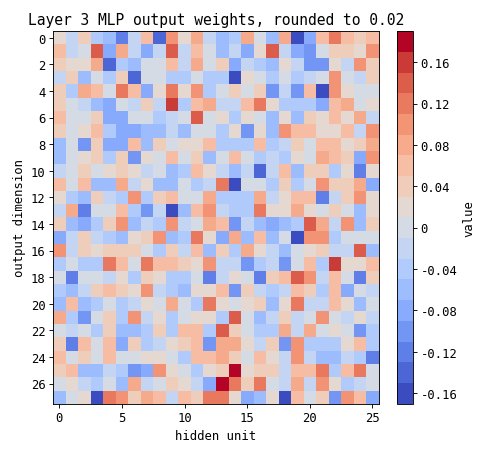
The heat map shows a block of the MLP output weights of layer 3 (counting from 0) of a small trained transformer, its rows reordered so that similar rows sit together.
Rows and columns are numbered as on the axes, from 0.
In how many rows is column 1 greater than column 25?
10
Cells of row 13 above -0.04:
18
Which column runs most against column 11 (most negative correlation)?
19
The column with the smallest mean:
17
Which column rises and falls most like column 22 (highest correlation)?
25
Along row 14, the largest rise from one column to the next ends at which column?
20
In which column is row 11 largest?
13
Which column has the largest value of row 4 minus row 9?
6
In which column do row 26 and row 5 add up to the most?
16
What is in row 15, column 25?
0
